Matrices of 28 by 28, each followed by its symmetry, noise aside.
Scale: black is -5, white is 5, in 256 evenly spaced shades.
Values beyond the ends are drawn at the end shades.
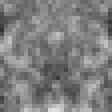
mirrored left to right.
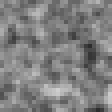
antisymmetric.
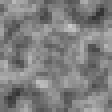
same after a half turn.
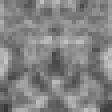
mirrored left to right.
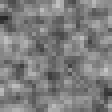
same after a half turn.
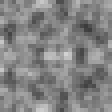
mirrored top to bottom.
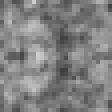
mirrored top to bottom.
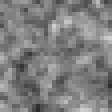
antisymmetric.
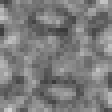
same after a half turn.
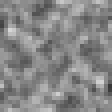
same after a half turn.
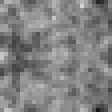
mirrored top to bottom.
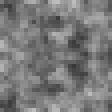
mirrored top to bottom.
